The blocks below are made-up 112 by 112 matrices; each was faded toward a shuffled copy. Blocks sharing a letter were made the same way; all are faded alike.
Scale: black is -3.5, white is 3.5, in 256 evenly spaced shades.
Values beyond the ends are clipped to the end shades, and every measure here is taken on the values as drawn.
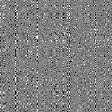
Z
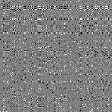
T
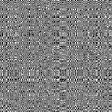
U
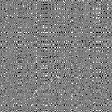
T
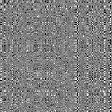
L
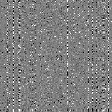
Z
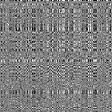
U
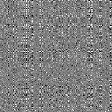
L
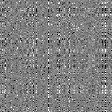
L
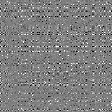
T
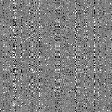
Z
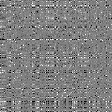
T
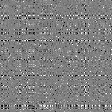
T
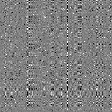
L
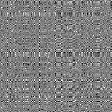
U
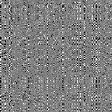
L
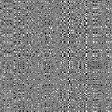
L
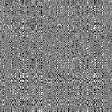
L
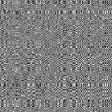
U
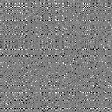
T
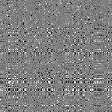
T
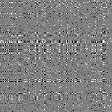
T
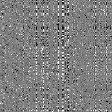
Z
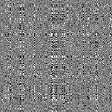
L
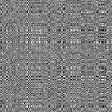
U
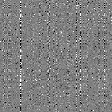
Z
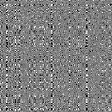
L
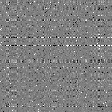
T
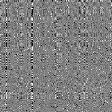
L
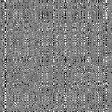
L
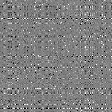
T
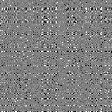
T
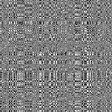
U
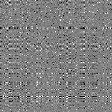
T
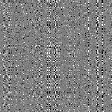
Z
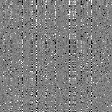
Z
